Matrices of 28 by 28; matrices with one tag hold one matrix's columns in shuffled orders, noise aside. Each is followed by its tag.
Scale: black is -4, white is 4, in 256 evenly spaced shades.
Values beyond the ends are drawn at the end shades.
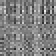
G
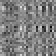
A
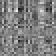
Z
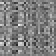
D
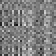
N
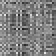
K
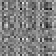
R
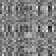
A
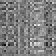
D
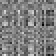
N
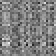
D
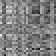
G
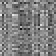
K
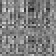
Z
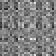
R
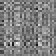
D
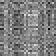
K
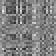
G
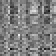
G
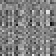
N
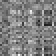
N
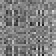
N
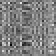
D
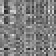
G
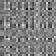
R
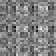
A
